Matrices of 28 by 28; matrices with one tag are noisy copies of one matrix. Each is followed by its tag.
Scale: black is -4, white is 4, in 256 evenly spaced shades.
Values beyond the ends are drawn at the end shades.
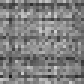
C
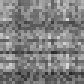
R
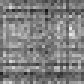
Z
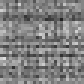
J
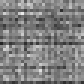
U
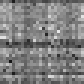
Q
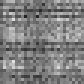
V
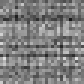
J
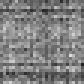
Z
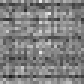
C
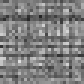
J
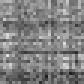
R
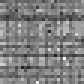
J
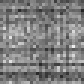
Z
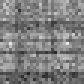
R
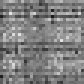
V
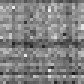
Q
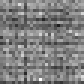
U
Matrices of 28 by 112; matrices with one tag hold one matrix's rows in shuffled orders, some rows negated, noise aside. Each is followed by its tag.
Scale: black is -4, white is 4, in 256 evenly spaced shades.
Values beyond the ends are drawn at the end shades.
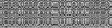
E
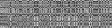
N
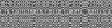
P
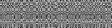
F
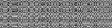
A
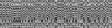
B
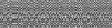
A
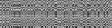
B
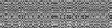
E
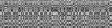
E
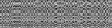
B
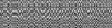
A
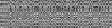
N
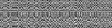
A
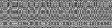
A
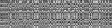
N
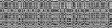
E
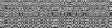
E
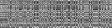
N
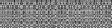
F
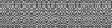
F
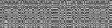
E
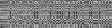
N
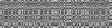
E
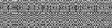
A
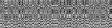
E
